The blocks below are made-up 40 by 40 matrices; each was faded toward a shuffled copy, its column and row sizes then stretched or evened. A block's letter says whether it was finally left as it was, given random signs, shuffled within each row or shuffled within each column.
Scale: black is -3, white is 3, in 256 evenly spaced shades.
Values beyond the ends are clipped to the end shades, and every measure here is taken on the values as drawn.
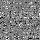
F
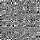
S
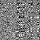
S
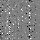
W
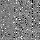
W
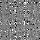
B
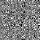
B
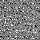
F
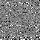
F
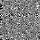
B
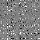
B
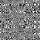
S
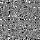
B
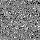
F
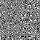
B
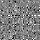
S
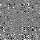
S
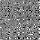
B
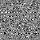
F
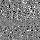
F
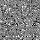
F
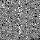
W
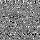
F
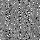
W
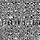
S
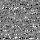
F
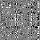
S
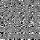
S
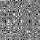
S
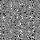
W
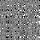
S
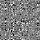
S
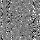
W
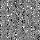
W
